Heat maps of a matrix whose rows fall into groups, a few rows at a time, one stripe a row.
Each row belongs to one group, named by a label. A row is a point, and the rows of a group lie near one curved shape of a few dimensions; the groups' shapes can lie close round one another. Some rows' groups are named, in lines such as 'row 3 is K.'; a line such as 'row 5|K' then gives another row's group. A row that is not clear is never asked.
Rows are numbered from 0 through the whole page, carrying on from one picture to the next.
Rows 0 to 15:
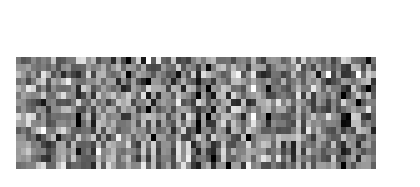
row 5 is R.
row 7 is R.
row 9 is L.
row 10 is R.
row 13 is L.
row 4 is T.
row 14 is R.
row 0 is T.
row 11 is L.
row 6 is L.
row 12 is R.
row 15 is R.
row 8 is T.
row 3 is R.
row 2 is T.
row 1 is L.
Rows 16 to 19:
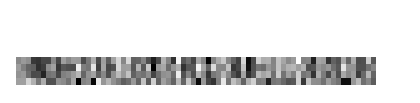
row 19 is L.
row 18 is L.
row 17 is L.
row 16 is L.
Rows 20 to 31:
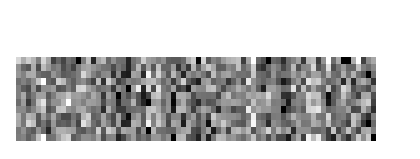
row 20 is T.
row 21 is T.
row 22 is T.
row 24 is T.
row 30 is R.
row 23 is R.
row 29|T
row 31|R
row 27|R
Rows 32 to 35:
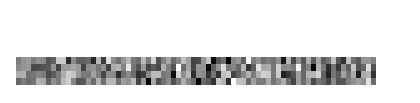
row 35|R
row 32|R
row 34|R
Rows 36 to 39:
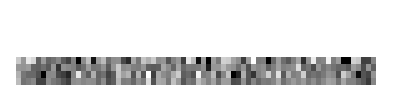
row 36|T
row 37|L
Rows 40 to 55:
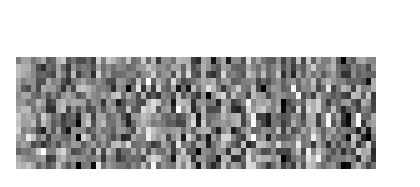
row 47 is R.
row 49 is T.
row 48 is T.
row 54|R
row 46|R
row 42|L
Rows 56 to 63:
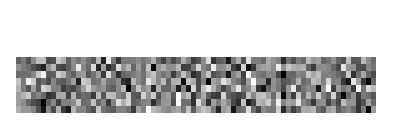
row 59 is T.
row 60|T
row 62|L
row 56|R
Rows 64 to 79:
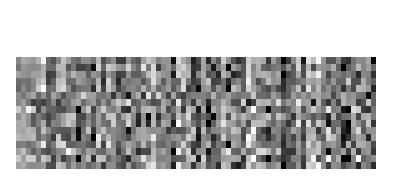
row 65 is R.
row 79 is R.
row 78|T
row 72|R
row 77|R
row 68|R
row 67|R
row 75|L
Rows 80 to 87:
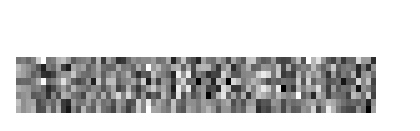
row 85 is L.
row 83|R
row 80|R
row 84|R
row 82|R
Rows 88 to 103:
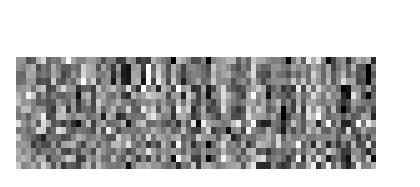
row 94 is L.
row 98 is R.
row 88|R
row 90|T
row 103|T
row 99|L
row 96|R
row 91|T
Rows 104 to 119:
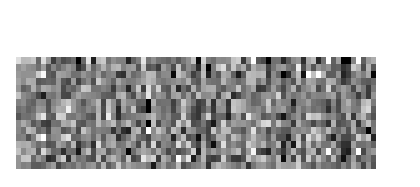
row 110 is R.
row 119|L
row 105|L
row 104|T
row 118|R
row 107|L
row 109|L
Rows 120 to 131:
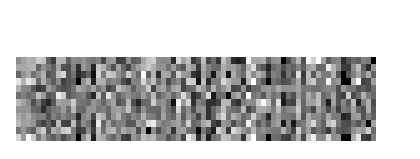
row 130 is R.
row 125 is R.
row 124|L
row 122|R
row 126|R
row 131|T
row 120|R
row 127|L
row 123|T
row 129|L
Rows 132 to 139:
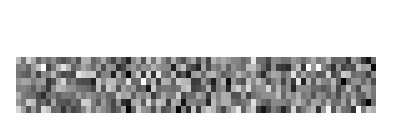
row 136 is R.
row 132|T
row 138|T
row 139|T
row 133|R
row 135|R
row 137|L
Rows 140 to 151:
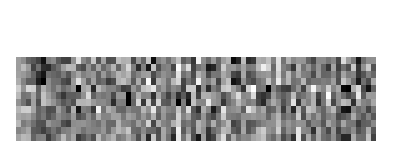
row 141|R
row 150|L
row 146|T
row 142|L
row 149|L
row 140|L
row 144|T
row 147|L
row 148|L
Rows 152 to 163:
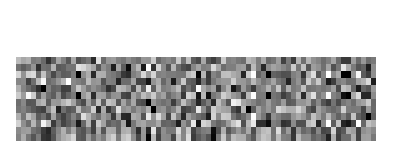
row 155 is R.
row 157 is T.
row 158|R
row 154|T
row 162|R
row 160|T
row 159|L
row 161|T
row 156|L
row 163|R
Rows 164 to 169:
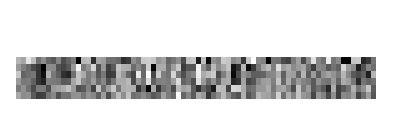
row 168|R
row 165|L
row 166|L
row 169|L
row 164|T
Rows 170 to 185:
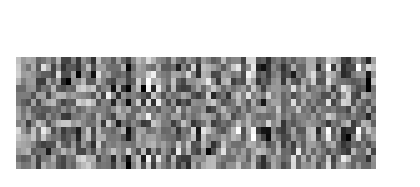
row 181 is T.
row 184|T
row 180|T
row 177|L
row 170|L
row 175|R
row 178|L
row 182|L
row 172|L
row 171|T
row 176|T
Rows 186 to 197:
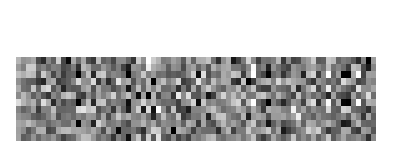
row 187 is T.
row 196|R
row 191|R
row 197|T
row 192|T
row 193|T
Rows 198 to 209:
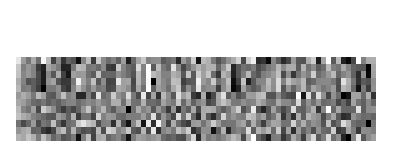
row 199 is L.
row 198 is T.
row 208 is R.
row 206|L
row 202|L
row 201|L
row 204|L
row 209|T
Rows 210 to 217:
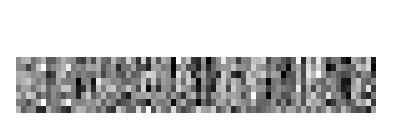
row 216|R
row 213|L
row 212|R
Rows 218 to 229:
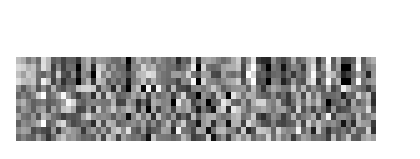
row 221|T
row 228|L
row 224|R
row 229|R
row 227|R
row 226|T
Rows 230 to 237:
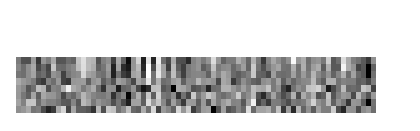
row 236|T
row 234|R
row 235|T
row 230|T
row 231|T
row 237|R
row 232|T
